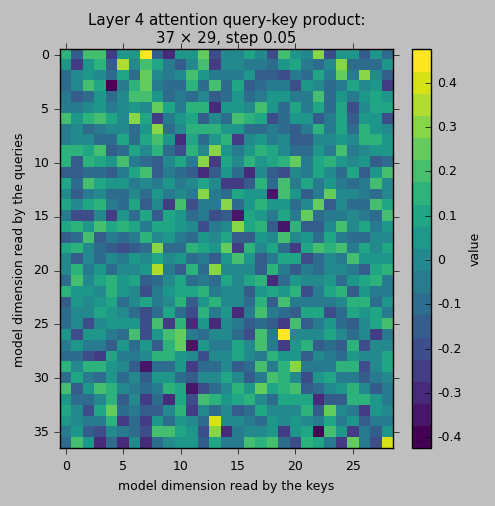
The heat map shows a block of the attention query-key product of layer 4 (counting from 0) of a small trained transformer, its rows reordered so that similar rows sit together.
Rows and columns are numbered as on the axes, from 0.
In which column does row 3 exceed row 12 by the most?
15
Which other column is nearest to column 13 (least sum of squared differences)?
1
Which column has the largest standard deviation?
7
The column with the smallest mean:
11
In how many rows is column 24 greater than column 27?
16
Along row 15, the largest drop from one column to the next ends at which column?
22
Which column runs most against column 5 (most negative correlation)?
13
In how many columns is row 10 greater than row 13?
15
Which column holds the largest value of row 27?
10
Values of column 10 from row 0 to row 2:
0.05 -0.15 0
